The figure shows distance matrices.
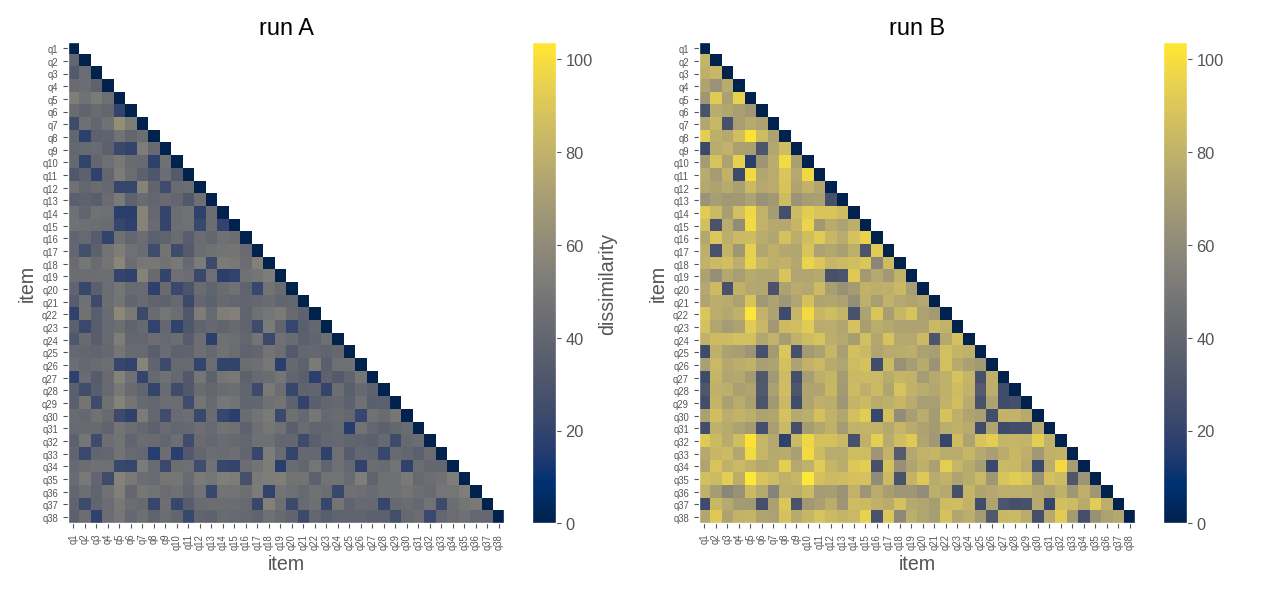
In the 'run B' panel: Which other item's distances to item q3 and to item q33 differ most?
q35
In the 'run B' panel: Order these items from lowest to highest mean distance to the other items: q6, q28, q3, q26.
q6, q28, q26, q3
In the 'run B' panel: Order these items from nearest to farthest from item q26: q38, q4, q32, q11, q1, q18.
q38, q18, q1, q4, q11, q32
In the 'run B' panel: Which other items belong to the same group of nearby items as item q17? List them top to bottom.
q2, q15
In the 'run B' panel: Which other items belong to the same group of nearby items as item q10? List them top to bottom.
q5
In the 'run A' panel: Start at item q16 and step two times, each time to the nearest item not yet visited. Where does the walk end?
q35
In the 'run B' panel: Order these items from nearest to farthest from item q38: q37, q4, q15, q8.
q37, q4, q8, q15
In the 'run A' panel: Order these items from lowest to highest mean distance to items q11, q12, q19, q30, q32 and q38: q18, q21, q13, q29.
q21, q29, q13, q18
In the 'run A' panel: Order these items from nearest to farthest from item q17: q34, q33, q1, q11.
q33, q11, q1, q34
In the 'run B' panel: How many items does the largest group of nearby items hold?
9
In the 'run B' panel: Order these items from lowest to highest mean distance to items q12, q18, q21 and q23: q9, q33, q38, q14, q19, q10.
q19, q33, q38, q9, q14, q10
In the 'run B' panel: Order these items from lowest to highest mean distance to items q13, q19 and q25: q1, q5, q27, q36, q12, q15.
q12, q1, q27, q36, q5, q15
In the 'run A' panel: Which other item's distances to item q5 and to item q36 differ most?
q18
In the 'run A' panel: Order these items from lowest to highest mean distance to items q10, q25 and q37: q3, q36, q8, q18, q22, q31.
q8, q31, q3, q22, q36, q18
